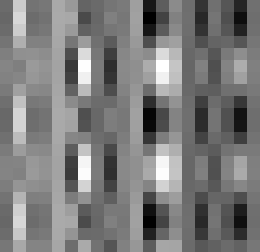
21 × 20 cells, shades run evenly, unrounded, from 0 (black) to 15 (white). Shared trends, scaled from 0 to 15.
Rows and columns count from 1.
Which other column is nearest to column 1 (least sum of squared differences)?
20
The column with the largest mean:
2
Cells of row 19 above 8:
4
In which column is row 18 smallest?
12
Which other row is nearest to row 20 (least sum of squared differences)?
1
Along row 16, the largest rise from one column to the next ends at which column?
7
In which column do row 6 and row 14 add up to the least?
9
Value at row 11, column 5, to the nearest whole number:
10
